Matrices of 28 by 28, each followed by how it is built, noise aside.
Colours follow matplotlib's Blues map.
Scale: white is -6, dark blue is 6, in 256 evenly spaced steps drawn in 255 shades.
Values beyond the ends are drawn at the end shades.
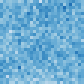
smooth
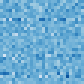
uneven rows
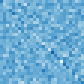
diagonal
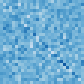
diagonal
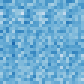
repeating columns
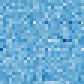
uneven rows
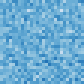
repeating columns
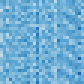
repeating rows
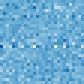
uneven rows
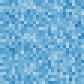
repeating rows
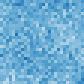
smooth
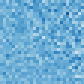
upper triangular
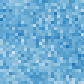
smooth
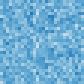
repeating rows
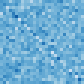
diagonal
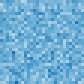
repeating columns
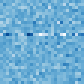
uneven rows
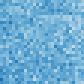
smooth
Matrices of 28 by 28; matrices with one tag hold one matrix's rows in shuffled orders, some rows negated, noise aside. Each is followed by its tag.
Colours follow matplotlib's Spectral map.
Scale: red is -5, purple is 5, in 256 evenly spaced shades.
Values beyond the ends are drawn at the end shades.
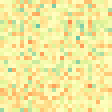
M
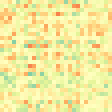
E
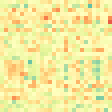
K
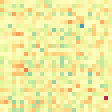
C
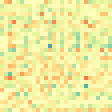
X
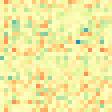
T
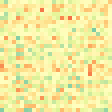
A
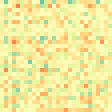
T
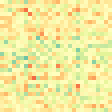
E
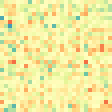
X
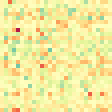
T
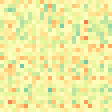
X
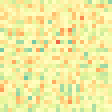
A
